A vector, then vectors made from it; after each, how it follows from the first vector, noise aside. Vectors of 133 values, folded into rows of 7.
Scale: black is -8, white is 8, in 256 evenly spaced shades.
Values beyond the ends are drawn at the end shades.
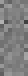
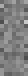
negated.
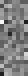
scaled up.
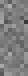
copied.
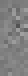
wrapped around, partly zeroed.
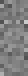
negated.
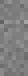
negated, shrunk.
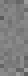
reversed, negated, partly zeroed.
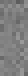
wrapped around, shrunk.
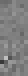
wrapped around, partly zeroed.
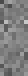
negated.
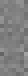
reversed, shrunk.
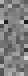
scaled up.
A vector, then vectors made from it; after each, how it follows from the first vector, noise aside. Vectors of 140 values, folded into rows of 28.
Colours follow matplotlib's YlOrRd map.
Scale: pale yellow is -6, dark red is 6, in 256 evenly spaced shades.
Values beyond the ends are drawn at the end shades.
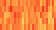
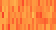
reversed, shrunk.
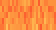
wrapped around, shrunk.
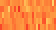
wrapped around, partly zeroed.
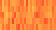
reversed, shrunk.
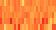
wrapped around, partly zeroed.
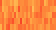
reversed, shrunk.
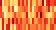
reversed, scaled up.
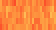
wrapped around, shrunk.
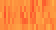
wrapped around, negated, shrunk.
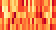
reversed, scaled up.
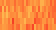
wrapped around, shrunk.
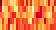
reversed, scaled up.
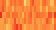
wrapped around, partly zeroed.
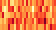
reversed, scaled up.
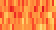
copied.
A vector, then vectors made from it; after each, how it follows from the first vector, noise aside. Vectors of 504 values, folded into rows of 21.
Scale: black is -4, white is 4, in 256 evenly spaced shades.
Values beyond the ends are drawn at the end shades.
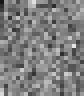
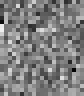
wrapped around, negated.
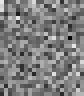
sign-scrambled.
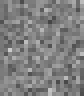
reversed, shrunk.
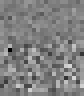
reversed, negated, partly zeroed.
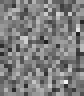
wrapped around.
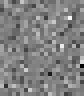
wrapped around, partly zeroed.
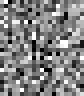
wrapped around, scaled up.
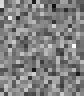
sign-scrambled.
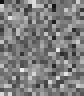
sign-scrambled.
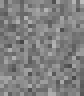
reversed, shrunk.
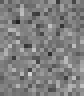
reversed, negated, partly zeroed.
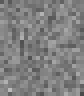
wrapped around, shrunk.
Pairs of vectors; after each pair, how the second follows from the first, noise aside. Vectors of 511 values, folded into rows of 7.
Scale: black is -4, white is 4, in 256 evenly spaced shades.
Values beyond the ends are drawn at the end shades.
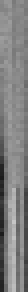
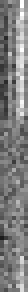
wrapped around, negated.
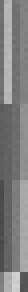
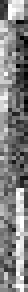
reversed, scaled up.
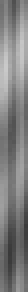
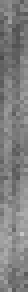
reversed, shrunk.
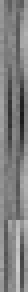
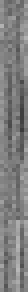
shrunk.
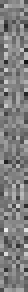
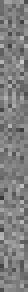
reversed, shrunk.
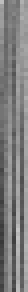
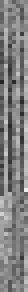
wrapped around.
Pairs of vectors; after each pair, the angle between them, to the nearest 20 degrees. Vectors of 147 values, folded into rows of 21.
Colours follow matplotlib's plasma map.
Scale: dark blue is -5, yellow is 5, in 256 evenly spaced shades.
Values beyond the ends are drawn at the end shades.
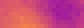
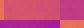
100 degrees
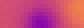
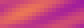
100 degrees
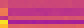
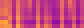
60 degrees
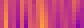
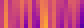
40 degrees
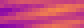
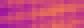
20 degrees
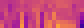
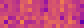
60 degrees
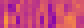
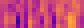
40 degrees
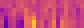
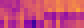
120 degrees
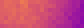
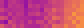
160 degrees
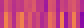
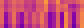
160 degrees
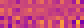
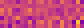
20 degrees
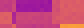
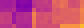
40 degrees
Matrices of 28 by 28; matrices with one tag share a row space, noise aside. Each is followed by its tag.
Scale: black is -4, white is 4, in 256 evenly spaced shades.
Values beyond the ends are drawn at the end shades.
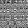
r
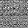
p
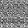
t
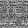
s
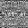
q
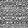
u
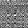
r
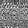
p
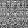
r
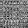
p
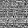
s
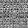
p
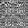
q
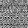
p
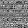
s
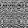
t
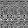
t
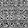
t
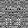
q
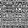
u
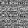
q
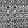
r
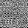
p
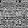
u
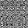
t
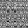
r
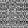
r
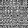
p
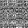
s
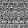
t
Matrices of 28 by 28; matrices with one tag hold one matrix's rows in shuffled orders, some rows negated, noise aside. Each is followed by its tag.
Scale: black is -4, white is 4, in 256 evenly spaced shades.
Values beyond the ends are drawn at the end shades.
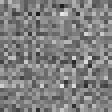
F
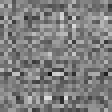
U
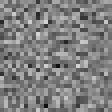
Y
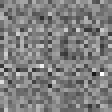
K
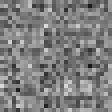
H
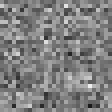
H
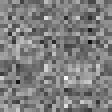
H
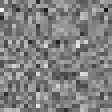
Y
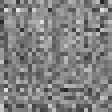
K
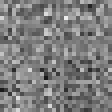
H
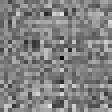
U
